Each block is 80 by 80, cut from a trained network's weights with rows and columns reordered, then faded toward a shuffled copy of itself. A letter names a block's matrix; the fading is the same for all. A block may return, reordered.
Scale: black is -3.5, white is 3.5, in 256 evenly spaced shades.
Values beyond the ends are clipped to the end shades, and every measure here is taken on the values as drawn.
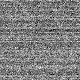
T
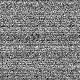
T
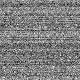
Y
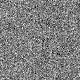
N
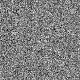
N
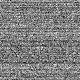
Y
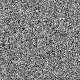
N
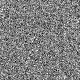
N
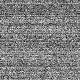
T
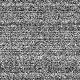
T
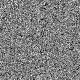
N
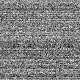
T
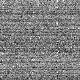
Y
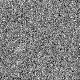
N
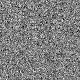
N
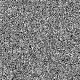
N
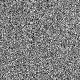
N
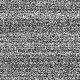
T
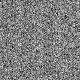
N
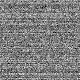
T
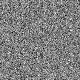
N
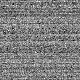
Y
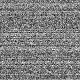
T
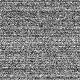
T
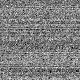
T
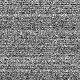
T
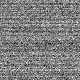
T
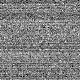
T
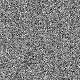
N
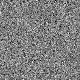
N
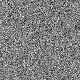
N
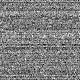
T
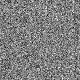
N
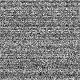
T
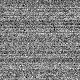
T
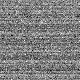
Y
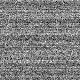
T
